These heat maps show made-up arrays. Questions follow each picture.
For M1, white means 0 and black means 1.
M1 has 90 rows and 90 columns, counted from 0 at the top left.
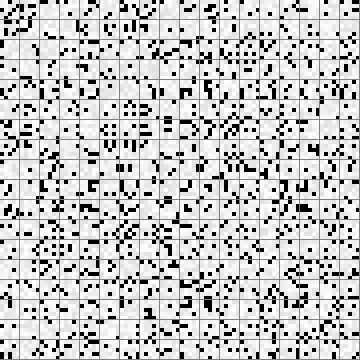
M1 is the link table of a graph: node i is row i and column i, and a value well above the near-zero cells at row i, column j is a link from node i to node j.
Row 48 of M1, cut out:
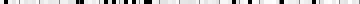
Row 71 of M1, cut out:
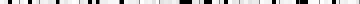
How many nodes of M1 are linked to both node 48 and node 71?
0
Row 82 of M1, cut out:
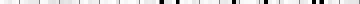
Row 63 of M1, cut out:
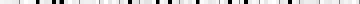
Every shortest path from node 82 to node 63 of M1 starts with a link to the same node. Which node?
node 66
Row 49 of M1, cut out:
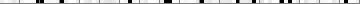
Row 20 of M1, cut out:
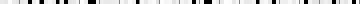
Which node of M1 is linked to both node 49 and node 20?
node 10
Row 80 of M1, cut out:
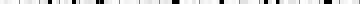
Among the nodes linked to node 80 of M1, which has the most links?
node 24
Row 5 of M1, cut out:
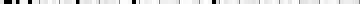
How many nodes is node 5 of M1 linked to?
7
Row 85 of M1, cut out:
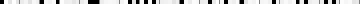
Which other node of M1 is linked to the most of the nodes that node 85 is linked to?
node 56
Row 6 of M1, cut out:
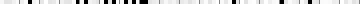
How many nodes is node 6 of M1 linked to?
12
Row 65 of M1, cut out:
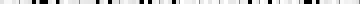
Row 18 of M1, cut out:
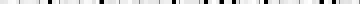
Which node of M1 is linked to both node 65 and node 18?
node 43
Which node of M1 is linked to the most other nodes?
node 52
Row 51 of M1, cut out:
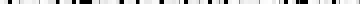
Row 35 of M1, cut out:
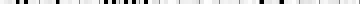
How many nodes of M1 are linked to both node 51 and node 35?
1
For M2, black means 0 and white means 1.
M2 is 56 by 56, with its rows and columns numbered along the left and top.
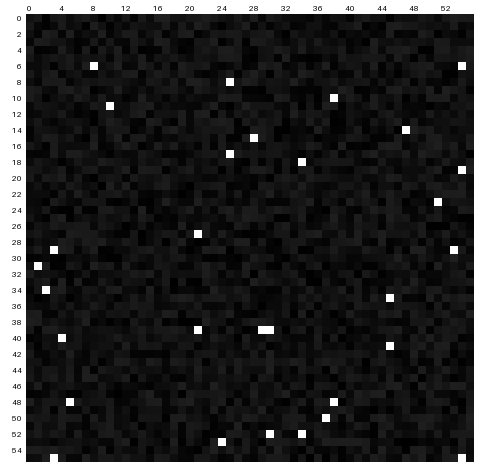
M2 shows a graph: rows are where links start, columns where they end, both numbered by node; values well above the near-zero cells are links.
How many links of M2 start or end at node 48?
2
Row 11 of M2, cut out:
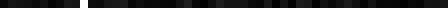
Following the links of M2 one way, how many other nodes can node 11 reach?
2
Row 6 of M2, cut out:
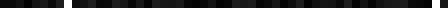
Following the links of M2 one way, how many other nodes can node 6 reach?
3
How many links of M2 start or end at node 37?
1
